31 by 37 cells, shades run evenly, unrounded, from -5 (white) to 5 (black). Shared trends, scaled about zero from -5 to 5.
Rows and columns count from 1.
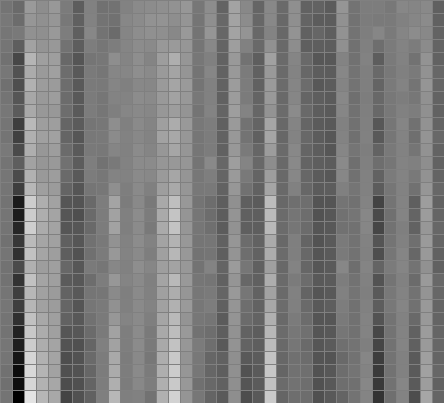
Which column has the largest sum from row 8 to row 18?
2
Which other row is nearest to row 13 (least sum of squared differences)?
4
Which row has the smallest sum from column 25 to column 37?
3
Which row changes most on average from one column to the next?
31
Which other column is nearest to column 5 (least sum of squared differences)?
14
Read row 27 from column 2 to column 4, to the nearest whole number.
4 -3 -2
